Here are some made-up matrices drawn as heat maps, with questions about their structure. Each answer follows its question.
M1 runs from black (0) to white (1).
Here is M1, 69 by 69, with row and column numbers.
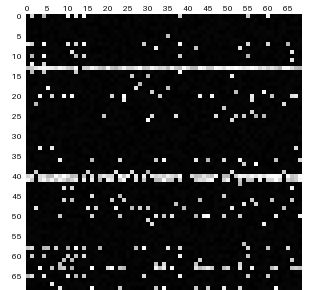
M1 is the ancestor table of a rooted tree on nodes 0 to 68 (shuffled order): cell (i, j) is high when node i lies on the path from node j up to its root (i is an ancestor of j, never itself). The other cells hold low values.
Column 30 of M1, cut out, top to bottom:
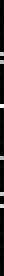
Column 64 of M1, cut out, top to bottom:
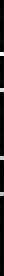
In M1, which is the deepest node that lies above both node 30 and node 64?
39
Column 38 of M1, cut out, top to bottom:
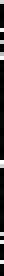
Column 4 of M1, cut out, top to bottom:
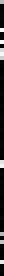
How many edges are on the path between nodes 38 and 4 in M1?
3
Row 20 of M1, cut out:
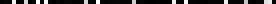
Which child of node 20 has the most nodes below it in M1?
46
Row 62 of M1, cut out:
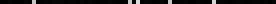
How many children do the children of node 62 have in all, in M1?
2
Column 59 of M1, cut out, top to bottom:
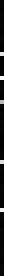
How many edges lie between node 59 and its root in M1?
5
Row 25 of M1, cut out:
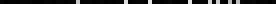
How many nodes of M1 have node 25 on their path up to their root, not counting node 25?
8
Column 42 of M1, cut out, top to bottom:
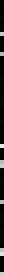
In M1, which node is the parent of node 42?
8
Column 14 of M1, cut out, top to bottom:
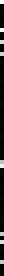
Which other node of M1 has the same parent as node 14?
55
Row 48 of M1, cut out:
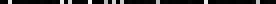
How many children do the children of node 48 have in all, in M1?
3
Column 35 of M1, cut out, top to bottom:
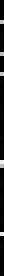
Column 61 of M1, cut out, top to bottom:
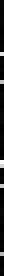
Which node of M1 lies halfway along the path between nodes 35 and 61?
41
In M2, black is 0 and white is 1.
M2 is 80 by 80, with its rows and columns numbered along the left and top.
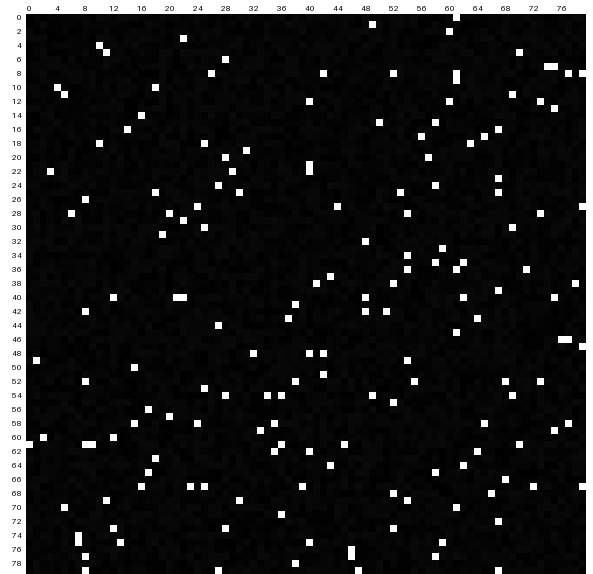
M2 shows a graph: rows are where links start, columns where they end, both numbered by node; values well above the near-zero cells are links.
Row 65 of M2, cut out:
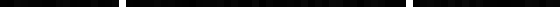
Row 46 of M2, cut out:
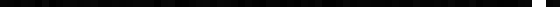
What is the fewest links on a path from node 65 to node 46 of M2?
3
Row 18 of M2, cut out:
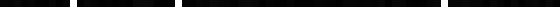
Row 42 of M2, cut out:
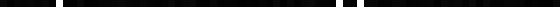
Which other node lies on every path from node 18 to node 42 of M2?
node 25
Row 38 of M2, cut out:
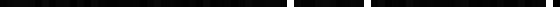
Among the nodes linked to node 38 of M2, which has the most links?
node 52
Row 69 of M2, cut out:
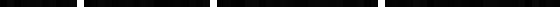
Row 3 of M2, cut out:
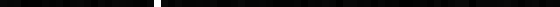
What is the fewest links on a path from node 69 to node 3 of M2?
7
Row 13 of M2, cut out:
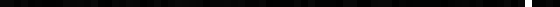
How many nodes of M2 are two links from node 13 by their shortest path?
3
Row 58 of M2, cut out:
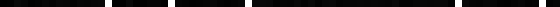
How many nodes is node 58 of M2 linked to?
5
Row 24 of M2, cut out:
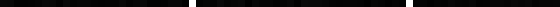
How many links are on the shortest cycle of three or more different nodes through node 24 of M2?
6
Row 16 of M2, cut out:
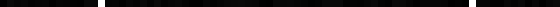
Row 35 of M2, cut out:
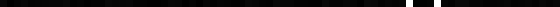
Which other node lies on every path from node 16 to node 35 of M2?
node 67
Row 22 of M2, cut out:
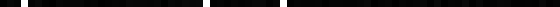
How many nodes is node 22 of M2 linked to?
3
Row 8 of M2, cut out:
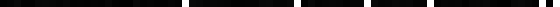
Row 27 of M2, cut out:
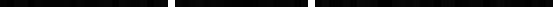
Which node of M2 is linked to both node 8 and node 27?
node 79
